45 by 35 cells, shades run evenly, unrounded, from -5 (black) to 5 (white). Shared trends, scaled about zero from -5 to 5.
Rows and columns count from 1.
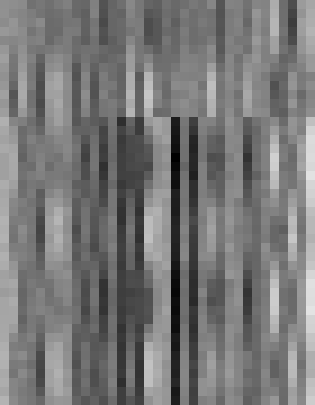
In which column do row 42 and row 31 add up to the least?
20
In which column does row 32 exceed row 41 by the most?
31
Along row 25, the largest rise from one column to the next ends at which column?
17
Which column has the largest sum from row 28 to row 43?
35
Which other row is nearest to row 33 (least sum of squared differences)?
34
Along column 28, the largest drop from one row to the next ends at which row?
14
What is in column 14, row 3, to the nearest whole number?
-1
